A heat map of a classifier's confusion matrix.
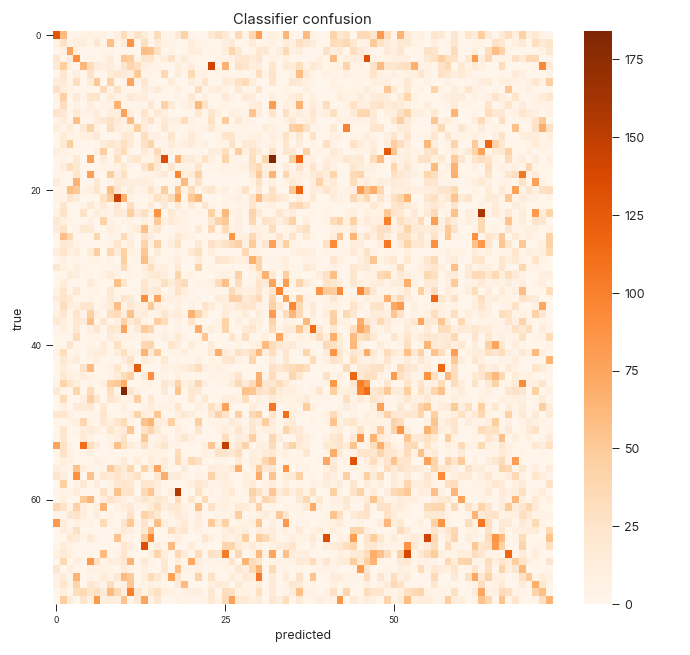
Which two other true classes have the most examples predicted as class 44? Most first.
55, 65
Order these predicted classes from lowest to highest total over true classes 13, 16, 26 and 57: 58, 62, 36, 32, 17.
17, 58, 62, 36, 32
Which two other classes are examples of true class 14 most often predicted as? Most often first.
64, 55
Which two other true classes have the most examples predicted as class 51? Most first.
35, 0
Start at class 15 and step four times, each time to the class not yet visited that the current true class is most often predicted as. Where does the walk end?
27
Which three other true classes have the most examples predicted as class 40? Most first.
65, 55, 33
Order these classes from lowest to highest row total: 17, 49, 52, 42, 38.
42, 17, 52, 49, 38
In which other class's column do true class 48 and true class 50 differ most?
32
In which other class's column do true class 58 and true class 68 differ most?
5
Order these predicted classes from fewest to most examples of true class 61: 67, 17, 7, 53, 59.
53, 17, 59, 67, 7
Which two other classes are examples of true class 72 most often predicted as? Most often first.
11, 63
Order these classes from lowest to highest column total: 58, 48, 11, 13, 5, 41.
58, 5, 48, 11, 41, 13
